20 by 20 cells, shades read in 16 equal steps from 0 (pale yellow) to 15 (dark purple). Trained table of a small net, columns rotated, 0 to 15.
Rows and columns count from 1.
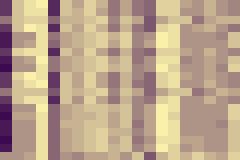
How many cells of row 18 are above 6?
3
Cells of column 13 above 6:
10
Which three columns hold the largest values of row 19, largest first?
1, 5, 12
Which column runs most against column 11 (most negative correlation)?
18
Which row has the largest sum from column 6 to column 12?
20
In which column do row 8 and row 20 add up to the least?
4
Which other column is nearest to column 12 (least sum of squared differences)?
19
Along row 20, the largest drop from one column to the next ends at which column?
14
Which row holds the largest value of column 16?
8
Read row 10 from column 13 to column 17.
9 2 1 5 6
